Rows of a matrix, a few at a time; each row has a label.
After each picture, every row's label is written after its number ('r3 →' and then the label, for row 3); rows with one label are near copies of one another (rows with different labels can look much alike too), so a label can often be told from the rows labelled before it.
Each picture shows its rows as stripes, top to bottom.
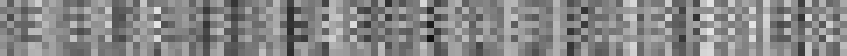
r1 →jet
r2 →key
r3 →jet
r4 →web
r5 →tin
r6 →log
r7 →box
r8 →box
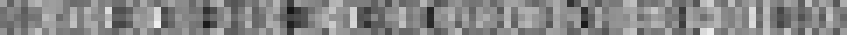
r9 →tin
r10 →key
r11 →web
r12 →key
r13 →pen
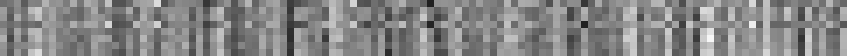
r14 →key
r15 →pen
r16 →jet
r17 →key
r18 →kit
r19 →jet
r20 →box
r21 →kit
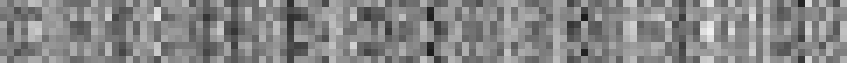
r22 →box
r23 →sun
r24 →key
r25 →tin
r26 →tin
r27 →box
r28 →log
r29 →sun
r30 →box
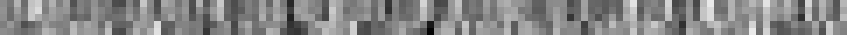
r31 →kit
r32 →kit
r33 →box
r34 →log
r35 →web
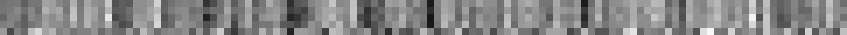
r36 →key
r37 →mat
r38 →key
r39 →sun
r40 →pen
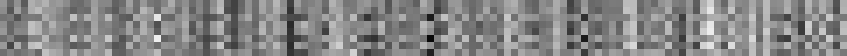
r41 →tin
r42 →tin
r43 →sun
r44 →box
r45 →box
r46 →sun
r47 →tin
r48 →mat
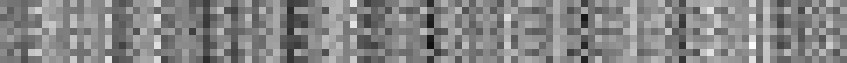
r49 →mat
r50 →pen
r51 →key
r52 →mat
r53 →kit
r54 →web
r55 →sun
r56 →tin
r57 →key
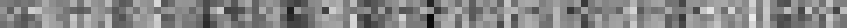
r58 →sun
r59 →tin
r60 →web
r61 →mat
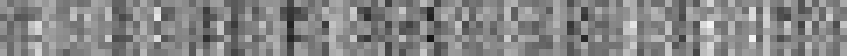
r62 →jet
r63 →web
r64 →sun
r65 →pen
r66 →pen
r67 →key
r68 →kit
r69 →jet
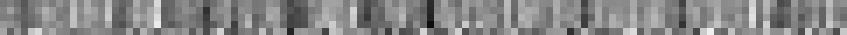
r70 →sun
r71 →web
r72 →web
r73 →log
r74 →pen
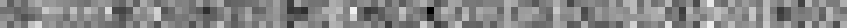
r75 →jet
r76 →mat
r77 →log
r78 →kit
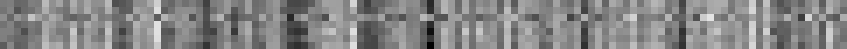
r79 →mat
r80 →sun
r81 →box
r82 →sun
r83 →log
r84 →sun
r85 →mat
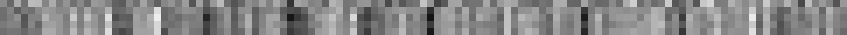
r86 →kit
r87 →sun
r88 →key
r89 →key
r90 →key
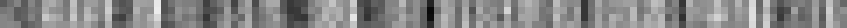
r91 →key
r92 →sun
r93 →mat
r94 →log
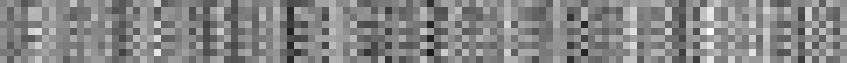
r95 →log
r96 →kit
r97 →box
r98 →sun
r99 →kit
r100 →log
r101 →pen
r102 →sun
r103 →jet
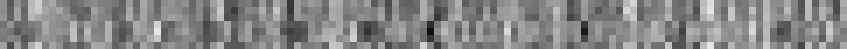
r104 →pen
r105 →tin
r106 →tin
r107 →sun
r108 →sun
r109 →log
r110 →jet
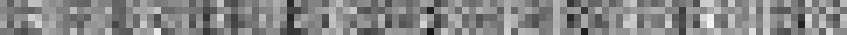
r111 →tin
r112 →log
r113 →box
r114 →jet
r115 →sun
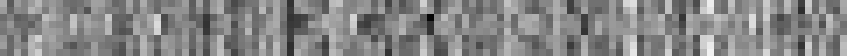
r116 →jet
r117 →box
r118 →mat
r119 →web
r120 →key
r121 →pen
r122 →box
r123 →kit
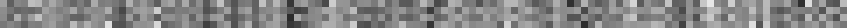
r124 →box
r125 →log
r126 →tin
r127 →key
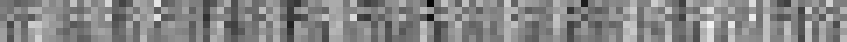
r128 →sun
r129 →box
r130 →web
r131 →tin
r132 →jet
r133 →jet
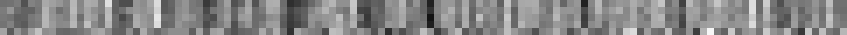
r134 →key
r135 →web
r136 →sun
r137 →sun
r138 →jet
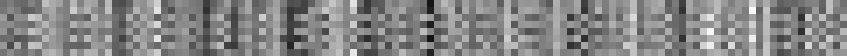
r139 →mat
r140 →web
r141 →box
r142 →web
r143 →box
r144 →sun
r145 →tin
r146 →mat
